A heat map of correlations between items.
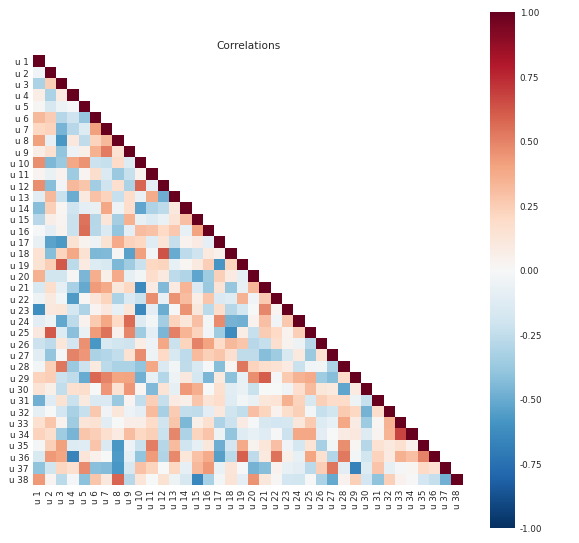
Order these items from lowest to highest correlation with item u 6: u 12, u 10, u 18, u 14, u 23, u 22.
u 18, u 12, u 10, u 14, u 23, u 22
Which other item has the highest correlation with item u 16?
u 5
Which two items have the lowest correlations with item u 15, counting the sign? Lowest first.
u 38, u 20
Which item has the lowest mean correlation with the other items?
u 4
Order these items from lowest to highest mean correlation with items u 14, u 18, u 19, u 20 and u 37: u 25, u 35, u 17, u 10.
u 25, u 17, u 10, u 35
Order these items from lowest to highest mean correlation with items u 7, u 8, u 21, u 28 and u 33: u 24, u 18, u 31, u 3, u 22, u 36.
u 18, u 3, u 31, u 22, u 36, u 24
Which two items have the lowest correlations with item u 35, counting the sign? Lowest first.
u 8, u 17
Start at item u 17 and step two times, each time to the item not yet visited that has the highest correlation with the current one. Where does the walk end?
u 9
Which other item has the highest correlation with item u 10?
u 12
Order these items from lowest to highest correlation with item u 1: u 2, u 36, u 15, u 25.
u 15, u 36, u 2, u 25
